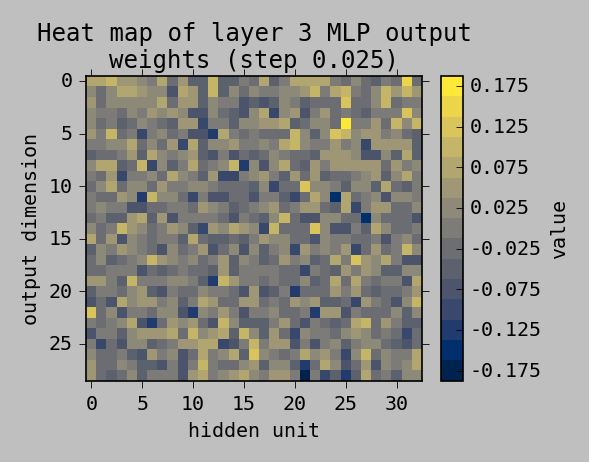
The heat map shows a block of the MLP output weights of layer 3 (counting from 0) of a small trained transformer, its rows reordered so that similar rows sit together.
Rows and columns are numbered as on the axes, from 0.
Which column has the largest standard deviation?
25
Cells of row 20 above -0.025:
15
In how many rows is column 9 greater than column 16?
10
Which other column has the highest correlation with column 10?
19
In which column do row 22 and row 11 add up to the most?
0
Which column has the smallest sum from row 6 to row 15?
27
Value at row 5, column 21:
0.025
